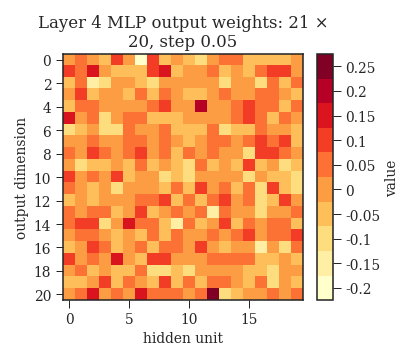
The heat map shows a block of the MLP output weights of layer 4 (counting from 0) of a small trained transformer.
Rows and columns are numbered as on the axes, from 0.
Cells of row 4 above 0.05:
3
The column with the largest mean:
2
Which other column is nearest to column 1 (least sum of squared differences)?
14
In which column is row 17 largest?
4
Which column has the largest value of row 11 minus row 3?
11
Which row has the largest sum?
20
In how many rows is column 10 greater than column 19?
6
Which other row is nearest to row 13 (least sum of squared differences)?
16
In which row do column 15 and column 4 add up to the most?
17
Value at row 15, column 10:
0
